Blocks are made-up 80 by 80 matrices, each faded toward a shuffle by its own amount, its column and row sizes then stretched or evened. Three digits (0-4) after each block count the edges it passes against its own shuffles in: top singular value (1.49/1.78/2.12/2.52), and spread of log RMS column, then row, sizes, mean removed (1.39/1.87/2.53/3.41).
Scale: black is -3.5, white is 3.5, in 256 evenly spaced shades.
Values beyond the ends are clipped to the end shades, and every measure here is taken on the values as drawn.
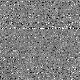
1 0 3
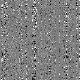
2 4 0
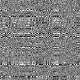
4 1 4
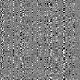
4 4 1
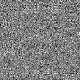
2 0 1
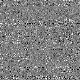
0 1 3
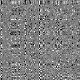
4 3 2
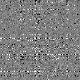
3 2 3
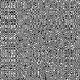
4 2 0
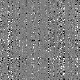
2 4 1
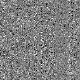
0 3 0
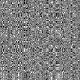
4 3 0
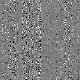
1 4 0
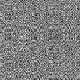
4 0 0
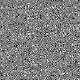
0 3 2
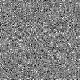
3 0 1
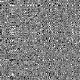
3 2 2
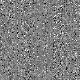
0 3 0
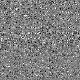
2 0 2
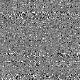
1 1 3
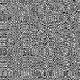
4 1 0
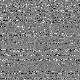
0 0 4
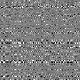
4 0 4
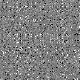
2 2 2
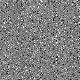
0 2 0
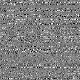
3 0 4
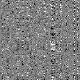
3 3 1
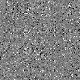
2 1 1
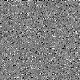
2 0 2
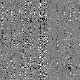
0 4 2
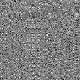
3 1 0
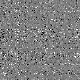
1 2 2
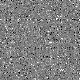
1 1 2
